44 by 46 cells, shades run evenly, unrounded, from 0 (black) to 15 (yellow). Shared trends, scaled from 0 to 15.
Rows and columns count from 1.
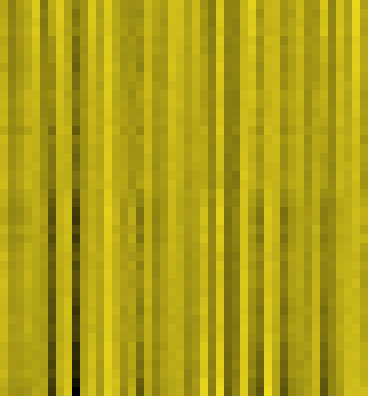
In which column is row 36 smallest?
10
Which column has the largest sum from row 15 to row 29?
14
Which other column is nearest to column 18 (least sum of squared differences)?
33
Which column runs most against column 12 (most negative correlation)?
27
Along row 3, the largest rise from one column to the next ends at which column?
28
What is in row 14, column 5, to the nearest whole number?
12
